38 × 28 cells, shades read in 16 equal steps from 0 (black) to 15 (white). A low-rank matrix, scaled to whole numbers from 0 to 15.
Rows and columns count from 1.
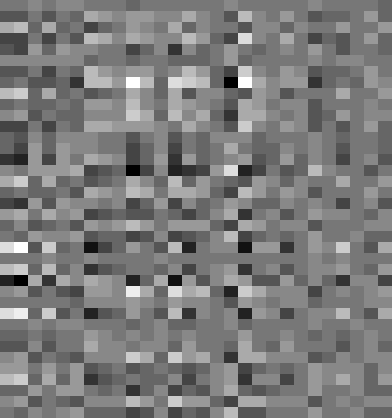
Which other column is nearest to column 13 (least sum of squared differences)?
10
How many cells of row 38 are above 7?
8
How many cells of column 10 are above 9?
11
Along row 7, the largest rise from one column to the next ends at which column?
18
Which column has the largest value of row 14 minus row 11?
17
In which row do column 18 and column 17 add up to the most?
26
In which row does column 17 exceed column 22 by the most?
16
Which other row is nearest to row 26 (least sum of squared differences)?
15
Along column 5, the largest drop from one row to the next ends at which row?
27
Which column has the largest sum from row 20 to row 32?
2
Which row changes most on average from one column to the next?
23
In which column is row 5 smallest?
13
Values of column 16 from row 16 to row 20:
9 7 6 7 8
